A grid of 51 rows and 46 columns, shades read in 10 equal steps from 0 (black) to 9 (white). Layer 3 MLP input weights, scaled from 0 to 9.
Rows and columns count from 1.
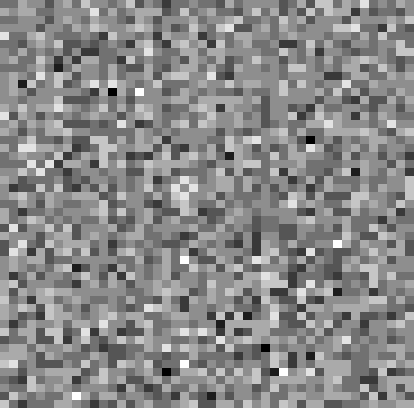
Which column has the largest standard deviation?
35
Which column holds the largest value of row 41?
12
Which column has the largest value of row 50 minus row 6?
9
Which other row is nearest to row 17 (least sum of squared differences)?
3
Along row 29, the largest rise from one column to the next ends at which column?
2
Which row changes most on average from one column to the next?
32
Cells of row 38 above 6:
5
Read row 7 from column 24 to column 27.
6 6 5 5
